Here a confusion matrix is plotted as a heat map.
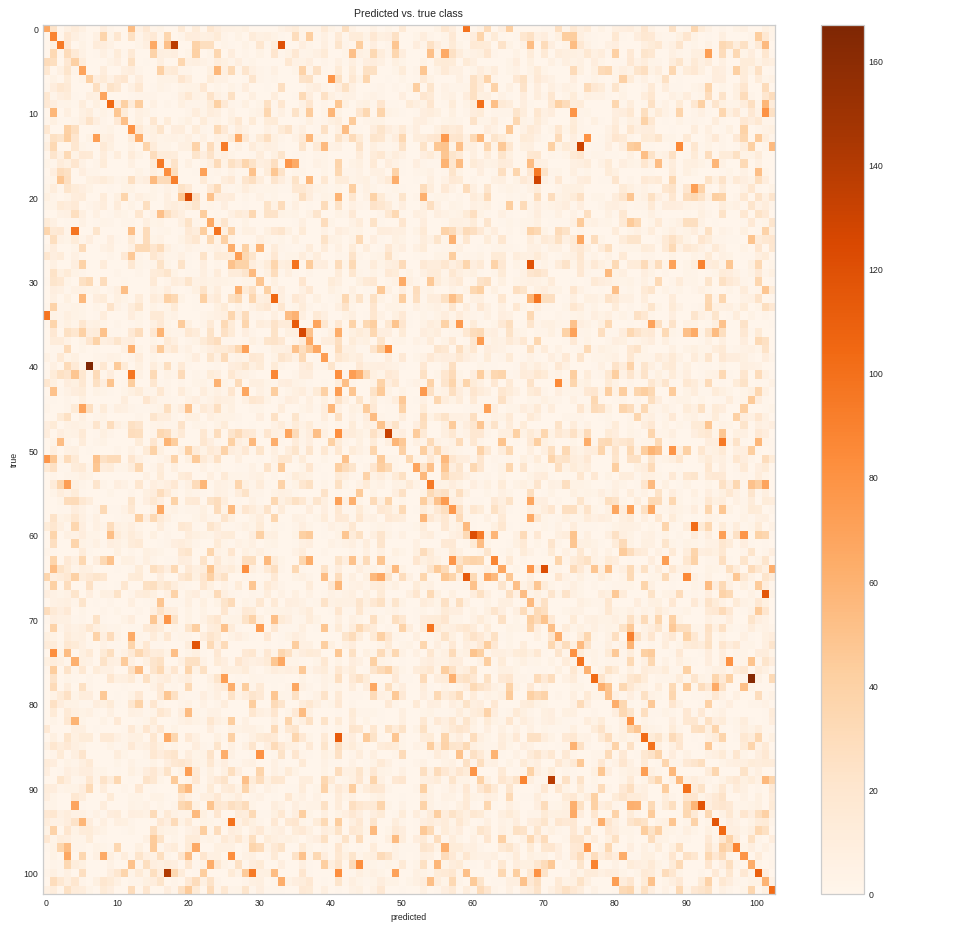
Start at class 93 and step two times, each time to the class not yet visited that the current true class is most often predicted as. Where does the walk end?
1
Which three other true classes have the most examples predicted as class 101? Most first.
67, 10, 54
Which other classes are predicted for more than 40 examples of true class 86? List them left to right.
25, 30, 58, 63
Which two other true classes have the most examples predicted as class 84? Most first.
88, 15
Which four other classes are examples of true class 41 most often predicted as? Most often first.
12, 32, 43, 44
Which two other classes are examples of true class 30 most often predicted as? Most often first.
50, 54
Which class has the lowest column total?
51
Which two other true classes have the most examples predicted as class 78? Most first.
94, 88
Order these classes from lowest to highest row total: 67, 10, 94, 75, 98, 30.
30, 67, 10, 75, 94, 98
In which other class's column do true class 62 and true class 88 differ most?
60
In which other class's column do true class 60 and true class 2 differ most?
18
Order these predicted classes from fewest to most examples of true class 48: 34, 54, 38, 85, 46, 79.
54, 79, 46, 85, 38, 34
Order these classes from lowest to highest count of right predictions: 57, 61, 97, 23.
61, 23, 57, 97
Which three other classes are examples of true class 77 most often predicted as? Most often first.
99, 25, 57
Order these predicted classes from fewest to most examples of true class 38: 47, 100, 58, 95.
100, 95, 58, 47
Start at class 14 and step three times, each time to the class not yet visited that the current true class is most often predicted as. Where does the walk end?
49
